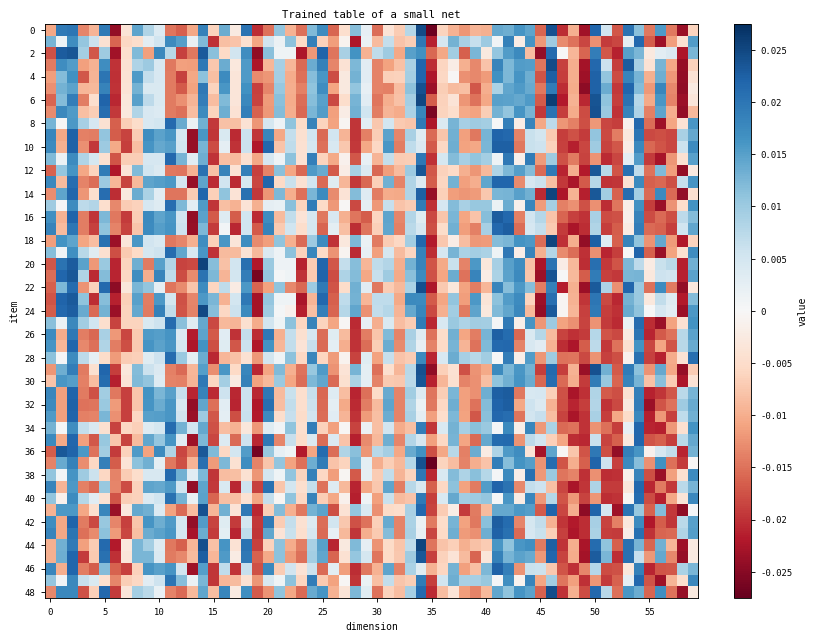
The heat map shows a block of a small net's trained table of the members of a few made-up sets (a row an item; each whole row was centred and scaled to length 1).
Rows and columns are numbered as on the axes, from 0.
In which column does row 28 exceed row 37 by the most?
11
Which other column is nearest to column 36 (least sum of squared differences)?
38
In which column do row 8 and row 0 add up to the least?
35
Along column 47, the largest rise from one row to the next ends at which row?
23
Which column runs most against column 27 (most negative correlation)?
9
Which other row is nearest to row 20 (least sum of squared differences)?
24
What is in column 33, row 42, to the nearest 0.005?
0.01
